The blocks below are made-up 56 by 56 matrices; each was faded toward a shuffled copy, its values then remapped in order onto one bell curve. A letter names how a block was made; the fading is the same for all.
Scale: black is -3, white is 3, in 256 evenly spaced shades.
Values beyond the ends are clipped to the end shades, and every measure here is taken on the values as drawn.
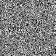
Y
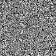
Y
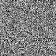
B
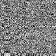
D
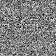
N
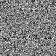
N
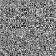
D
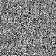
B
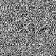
D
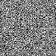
B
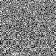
D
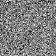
Y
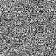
B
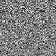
D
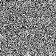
N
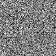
Y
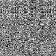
D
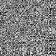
D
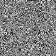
Y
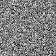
Y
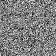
N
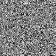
Y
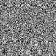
B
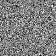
N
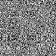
D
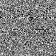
N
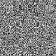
D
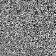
Y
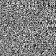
B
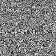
N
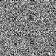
B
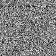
N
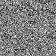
N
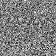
N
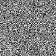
D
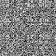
B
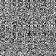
D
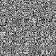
D
